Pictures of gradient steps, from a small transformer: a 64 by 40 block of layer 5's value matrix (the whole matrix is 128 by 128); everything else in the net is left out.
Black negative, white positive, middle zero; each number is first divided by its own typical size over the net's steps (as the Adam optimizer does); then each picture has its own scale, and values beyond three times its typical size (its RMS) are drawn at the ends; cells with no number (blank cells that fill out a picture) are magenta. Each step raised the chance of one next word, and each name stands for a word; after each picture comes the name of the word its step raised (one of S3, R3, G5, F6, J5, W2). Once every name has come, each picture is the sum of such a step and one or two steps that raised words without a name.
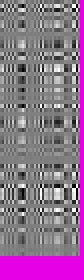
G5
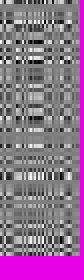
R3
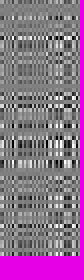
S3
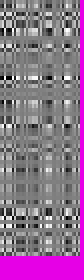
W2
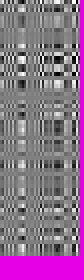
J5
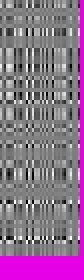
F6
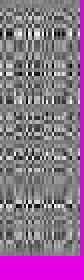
F6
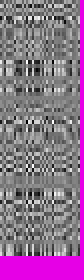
G5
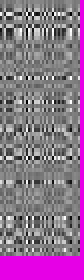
W2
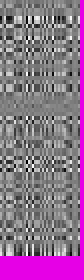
S3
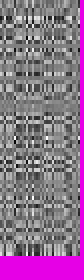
S3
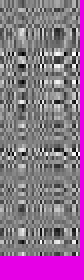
F6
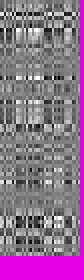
W2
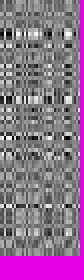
F6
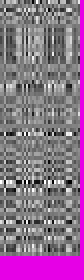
J5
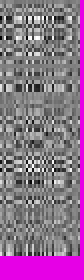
S3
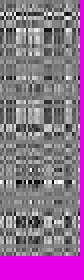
W2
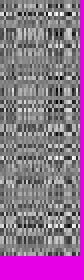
W2
